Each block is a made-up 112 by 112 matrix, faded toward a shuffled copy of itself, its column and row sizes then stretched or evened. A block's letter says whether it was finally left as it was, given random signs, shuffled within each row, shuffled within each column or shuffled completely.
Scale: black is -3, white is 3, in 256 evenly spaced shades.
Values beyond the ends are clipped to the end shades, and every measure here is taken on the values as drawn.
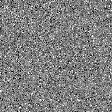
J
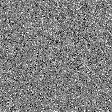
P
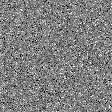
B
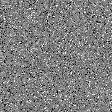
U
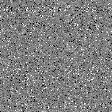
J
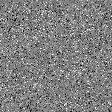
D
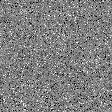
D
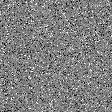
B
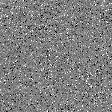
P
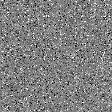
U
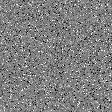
B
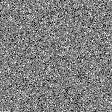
B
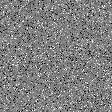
B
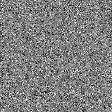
U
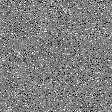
D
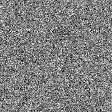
D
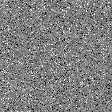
P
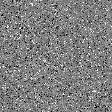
U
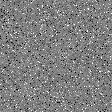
B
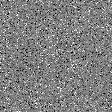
P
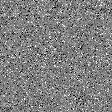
D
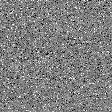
D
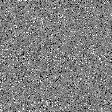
U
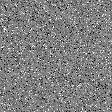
B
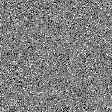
J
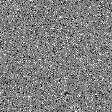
P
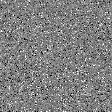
U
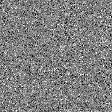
U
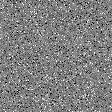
B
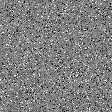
B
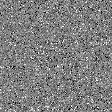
U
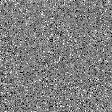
J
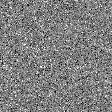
P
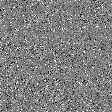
D
